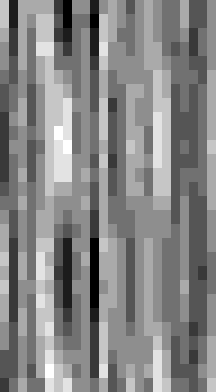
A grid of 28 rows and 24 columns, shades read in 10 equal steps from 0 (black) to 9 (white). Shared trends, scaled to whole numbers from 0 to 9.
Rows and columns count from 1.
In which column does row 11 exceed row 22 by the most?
8
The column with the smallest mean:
11
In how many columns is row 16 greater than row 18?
6
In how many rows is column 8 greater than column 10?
10
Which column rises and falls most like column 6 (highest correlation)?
12
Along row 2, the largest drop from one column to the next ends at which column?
2
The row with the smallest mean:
20
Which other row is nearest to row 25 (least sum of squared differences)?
5
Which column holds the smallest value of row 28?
1
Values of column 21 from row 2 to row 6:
6 5 4 4 4
